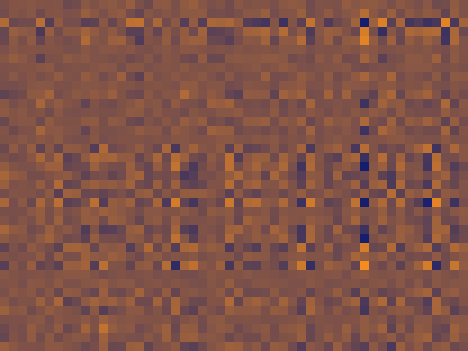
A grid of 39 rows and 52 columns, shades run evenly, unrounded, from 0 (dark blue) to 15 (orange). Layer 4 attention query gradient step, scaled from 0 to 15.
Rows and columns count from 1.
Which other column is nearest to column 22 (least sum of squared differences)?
34
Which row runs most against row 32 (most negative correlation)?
22
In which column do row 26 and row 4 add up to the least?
43
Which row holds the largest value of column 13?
18
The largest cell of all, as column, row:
41, 30
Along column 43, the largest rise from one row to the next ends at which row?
3
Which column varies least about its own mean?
36
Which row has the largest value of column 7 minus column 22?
23
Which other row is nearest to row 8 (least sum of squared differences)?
6
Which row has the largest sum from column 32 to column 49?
5
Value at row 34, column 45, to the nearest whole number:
10
